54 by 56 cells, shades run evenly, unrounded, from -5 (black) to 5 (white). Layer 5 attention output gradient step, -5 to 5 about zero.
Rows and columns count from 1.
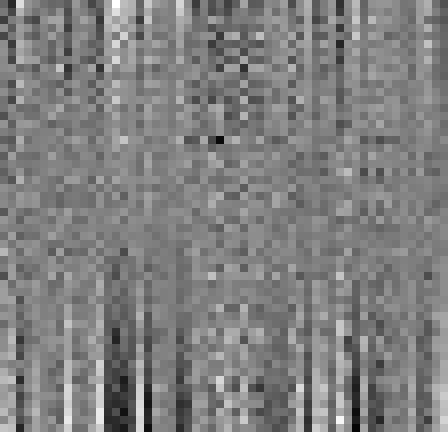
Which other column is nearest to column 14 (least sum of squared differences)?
39
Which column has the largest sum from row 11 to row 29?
15
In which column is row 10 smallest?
9
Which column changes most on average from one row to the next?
31
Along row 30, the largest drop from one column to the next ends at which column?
3
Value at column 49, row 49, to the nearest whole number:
0
